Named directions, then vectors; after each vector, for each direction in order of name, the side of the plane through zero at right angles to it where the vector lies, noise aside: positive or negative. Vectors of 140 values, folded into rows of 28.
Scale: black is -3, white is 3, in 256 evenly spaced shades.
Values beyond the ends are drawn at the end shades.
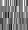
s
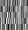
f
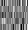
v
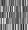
negative, negative, positive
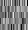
positive, positive, positive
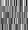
negative, positive, negative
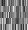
negative, negative, positive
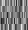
negative, positive, negative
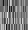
positive, negative, negative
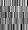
positive, positive, positive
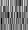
negative, positive, positive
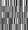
negative, positive, negative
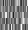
negative, negative, negative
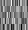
positive, positive, positive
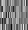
positive, positive, negative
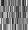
negative, negative, positive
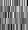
positive, positive, positive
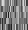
positive, positive, negative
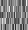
negative, negative, positive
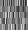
negative, negative, negative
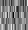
negative, negative, negative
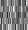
negative, negative, positive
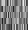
positive, positive, negative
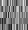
positive, positive, negative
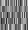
negative, positive, negative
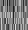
positive, negative, negative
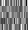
negative, positive, negative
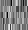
negative, negative, negative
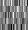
positive, positive, positive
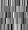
positive, positive, positive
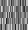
negative, negative, positive
